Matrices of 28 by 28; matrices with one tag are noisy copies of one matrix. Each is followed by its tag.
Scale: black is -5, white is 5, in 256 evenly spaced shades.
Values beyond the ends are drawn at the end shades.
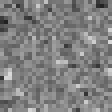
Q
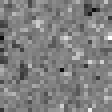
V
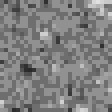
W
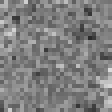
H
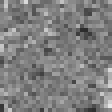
H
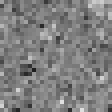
W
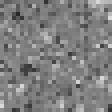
W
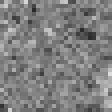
H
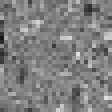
V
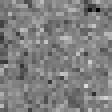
V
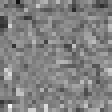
Q
